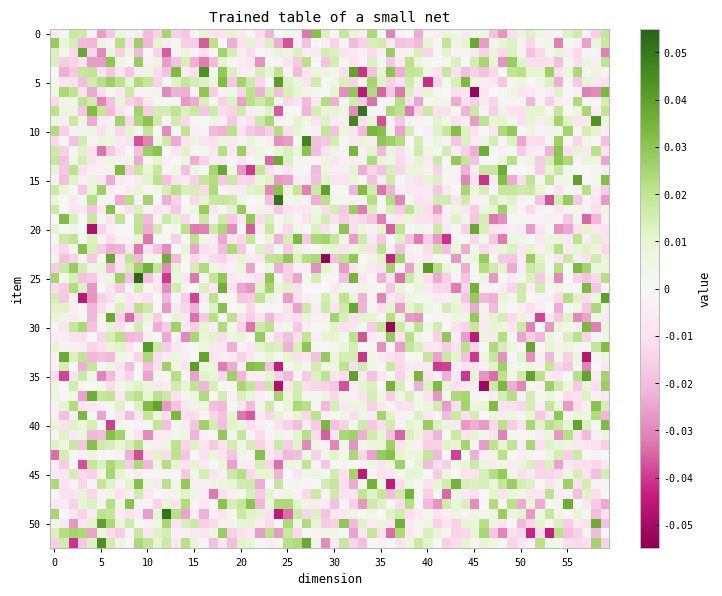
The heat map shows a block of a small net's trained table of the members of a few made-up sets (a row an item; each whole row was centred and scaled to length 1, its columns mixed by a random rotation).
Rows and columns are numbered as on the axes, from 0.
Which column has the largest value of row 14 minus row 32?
18
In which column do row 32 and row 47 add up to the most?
38
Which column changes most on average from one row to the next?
24
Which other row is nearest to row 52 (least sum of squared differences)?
50
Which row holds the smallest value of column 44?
35
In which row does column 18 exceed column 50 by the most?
48
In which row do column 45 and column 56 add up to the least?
6
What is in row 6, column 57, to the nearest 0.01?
-0.03
